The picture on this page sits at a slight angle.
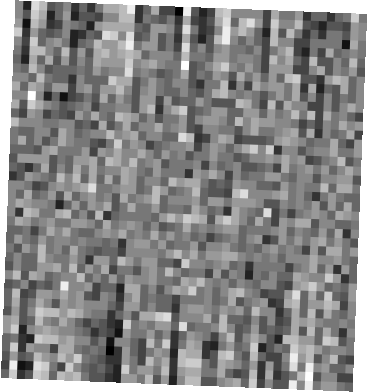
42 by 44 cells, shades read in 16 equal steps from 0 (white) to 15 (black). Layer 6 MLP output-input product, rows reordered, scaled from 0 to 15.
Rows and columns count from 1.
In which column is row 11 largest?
7
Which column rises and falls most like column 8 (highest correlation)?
37
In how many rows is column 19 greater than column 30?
15
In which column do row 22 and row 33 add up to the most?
34
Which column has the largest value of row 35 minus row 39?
29
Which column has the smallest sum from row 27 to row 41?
39
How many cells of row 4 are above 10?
9
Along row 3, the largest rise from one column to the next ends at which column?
2
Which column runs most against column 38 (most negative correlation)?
44
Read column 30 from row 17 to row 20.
9 10 9 7
